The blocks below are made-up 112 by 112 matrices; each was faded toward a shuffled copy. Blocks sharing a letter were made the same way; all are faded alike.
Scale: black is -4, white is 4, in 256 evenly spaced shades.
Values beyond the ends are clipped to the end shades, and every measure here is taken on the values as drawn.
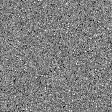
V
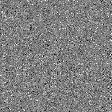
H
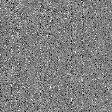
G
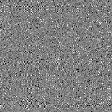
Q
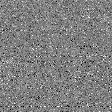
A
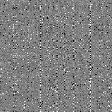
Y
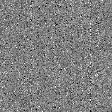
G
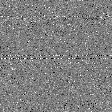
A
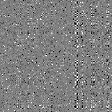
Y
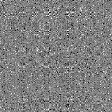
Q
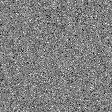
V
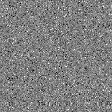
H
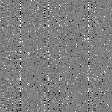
Y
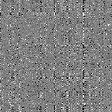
Y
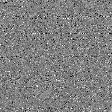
A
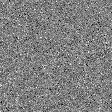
V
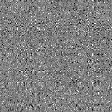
Q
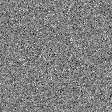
V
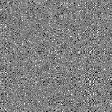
Q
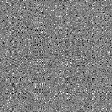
Q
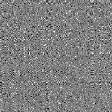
Q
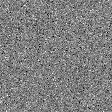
V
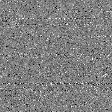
A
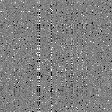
Y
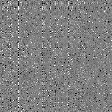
Y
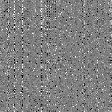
Y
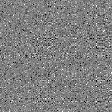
Q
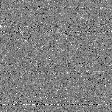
A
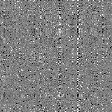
Y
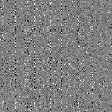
Y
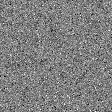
V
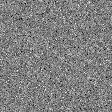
V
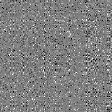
Y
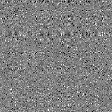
Q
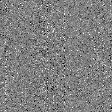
G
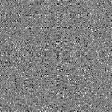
Q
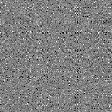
Q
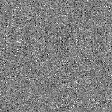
H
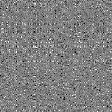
Q
